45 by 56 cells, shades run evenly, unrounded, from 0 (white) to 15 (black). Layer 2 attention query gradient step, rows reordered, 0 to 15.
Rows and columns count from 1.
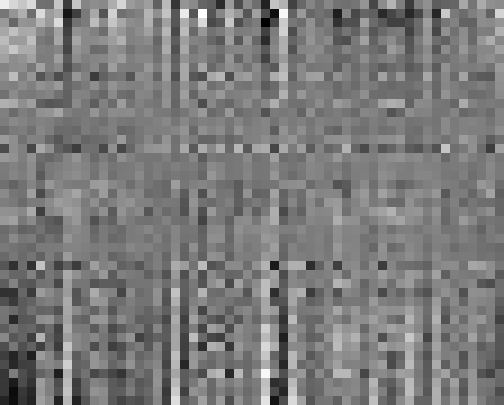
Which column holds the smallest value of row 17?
50
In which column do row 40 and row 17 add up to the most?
4
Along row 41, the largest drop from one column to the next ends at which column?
33
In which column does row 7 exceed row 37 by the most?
30
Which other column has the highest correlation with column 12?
55
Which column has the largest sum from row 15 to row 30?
23
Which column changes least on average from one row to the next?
10
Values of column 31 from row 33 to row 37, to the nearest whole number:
12 10 6 8 6
